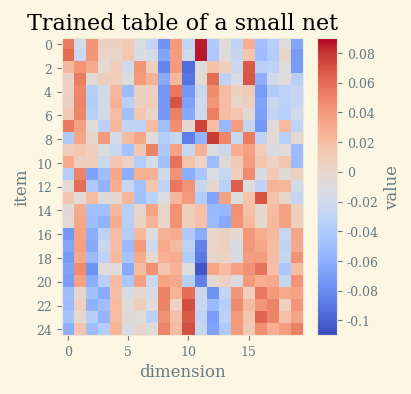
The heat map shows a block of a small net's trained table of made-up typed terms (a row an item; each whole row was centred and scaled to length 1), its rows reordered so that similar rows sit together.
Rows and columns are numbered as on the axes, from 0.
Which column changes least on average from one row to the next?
17
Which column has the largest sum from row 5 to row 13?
9
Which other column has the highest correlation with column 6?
15
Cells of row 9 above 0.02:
5
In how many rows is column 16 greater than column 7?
11
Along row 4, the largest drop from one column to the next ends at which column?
10
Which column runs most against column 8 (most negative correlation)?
0
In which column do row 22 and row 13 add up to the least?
12
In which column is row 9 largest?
7
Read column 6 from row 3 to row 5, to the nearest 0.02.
0.04 0 0
